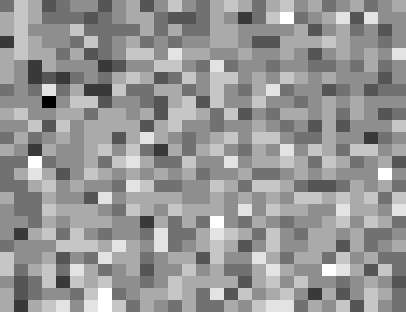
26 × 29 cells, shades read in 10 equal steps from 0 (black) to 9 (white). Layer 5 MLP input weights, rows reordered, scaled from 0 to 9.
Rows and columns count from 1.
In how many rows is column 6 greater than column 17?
11
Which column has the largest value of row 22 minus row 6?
8
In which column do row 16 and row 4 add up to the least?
1
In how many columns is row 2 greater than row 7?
10
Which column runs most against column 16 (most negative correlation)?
3
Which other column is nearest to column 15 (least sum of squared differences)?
26
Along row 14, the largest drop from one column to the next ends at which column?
4
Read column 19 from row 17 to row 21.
5 5 6 4 5
